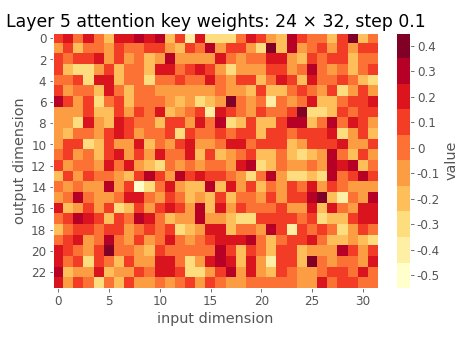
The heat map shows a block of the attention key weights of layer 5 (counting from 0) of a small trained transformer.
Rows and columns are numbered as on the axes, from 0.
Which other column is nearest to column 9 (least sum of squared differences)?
3
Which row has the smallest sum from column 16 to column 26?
11
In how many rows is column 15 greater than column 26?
12
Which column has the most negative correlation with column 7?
30
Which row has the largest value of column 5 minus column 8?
14
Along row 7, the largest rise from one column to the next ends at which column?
16
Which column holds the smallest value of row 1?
20
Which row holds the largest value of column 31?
15
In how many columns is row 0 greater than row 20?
18
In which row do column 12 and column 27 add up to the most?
13
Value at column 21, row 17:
0.1
